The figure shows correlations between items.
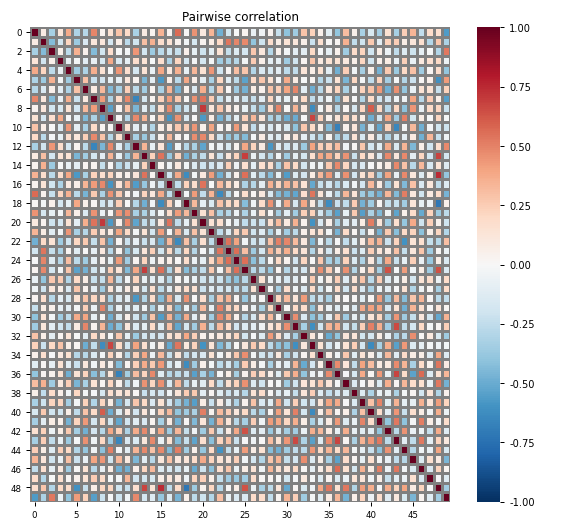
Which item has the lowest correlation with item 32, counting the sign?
35
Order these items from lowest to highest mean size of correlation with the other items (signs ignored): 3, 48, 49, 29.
3, 29, 49, 48
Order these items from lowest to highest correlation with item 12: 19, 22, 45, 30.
45, 19, 30, 22
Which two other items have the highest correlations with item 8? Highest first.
20, 40
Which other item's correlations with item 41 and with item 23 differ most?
24
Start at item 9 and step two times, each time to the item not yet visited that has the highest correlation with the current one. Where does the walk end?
17
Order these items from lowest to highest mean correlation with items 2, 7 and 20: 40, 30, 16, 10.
30, 10, 40, 16
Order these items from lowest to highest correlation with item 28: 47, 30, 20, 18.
47, 20, 30, 18
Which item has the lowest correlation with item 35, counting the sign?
18
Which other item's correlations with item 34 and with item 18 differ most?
48
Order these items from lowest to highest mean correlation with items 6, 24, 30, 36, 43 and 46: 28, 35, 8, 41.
8, 35, 28, 41
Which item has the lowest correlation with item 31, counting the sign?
33
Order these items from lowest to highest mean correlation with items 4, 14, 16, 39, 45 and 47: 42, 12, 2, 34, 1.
12, 2, 42, 34, 1
